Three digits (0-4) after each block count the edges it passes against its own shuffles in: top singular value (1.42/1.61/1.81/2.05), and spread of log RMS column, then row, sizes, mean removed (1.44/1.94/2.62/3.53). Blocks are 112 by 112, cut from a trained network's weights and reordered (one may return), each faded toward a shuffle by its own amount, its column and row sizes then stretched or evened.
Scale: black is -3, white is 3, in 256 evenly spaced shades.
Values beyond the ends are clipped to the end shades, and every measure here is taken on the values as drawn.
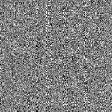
4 3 0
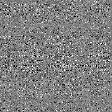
1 2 3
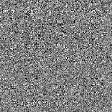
1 2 2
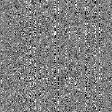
3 4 1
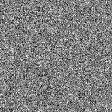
3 0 1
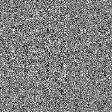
2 3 2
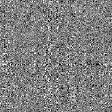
3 3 2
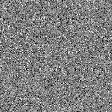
1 0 1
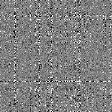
3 4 3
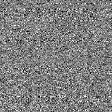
1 0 3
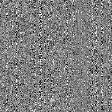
0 4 0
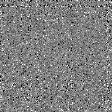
0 2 2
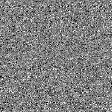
0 0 3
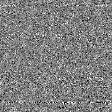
1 1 2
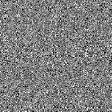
3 2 2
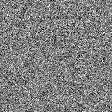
0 0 0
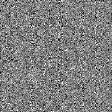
2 3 1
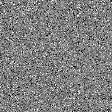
0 1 1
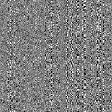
4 4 0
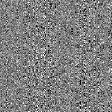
3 4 0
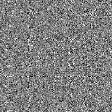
3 2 2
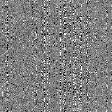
3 4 1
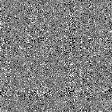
0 3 3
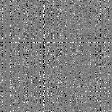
2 4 3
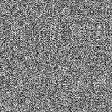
4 0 1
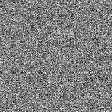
3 0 1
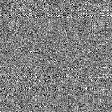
3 0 3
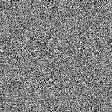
2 0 2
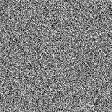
3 0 0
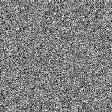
3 0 1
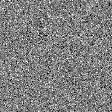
1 1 0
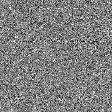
1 0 2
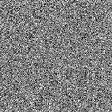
3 0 0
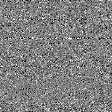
0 1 3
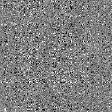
2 3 2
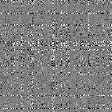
3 4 4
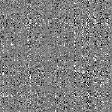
4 4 3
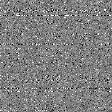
1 2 3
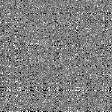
3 3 3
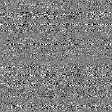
2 2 4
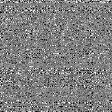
1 1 4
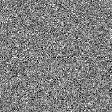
3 1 1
